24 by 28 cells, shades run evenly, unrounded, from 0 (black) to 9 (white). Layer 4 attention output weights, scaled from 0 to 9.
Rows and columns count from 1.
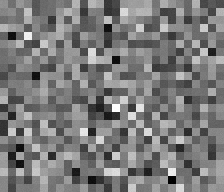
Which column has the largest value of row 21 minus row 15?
21
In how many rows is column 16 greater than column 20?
16
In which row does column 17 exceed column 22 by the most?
23
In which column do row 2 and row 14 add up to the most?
18
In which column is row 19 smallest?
3
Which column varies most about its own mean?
14
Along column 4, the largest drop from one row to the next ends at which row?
6
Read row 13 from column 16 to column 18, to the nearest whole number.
7 4 6
